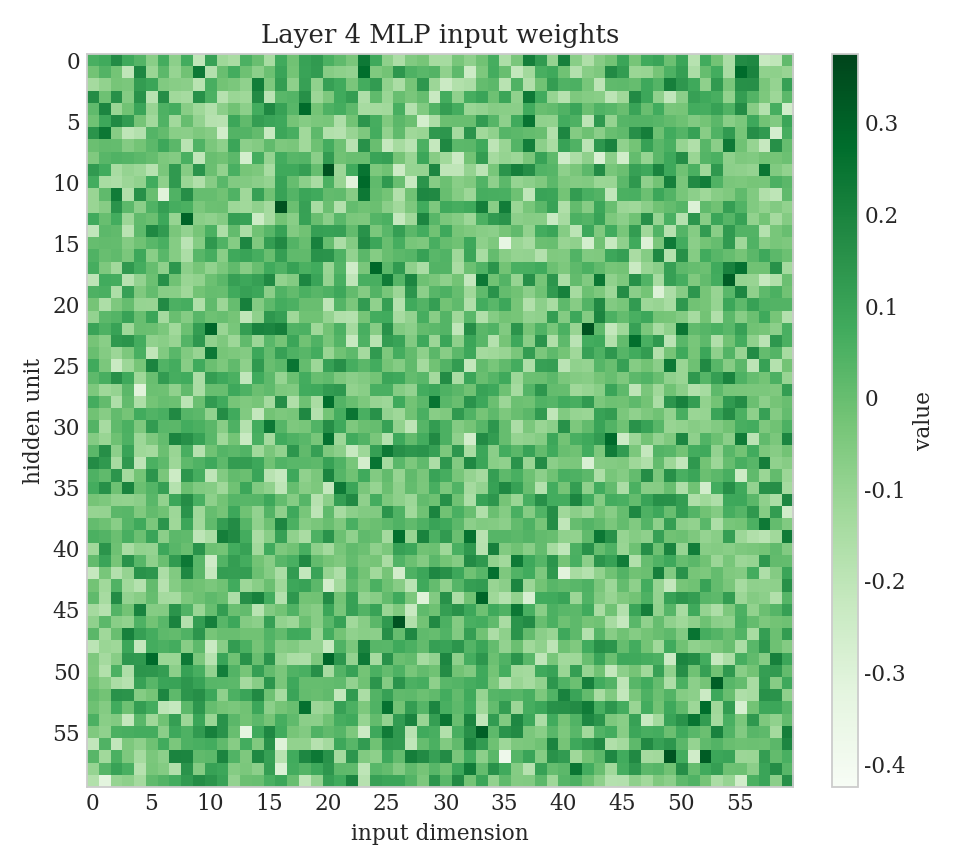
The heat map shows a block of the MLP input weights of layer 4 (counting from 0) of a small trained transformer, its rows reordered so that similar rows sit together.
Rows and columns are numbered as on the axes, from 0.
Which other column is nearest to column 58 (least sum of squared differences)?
3
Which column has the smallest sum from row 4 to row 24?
22
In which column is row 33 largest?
24
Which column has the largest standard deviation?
20
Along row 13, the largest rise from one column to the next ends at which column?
8
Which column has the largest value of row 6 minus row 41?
46
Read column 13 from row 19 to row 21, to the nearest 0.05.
0.1 0.2 -0.2
